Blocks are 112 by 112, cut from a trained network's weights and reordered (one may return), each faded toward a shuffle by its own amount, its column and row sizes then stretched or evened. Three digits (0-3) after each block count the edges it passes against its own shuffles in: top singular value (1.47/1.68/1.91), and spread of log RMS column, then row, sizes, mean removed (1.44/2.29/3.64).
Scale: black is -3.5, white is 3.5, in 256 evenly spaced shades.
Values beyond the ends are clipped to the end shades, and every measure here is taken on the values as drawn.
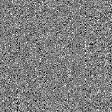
2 2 0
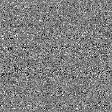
0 1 2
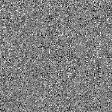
0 2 1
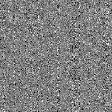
1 2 0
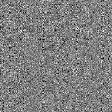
2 2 1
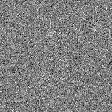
0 0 0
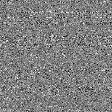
1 0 2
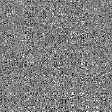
1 2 2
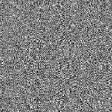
3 2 1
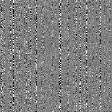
3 3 0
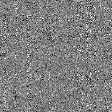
0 2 1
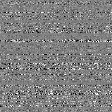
0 1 3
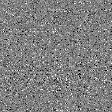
0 1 2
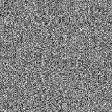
2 1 0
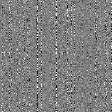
3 3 0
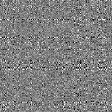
3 2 2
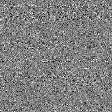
0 0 2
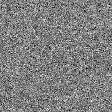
1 0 1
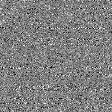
0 0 2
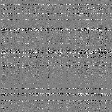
2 2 3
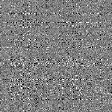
2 2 2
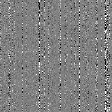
3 3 0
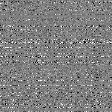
0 1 3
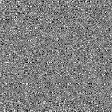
1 0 2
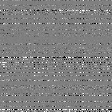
3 1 3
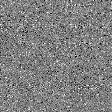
0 0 1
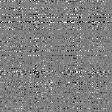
1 2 3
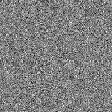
2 0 0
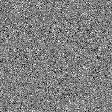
0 0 1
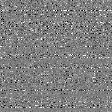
0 1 3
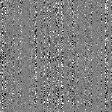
1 3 1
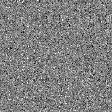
0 1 0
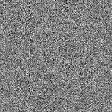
2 1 0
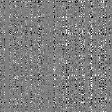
1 3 2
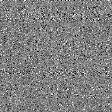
0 1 2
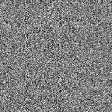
2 1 0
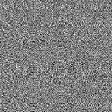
3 1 1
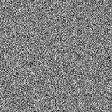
3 1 0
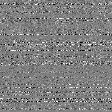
0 0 3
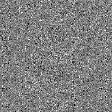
1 2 0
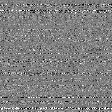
2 0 3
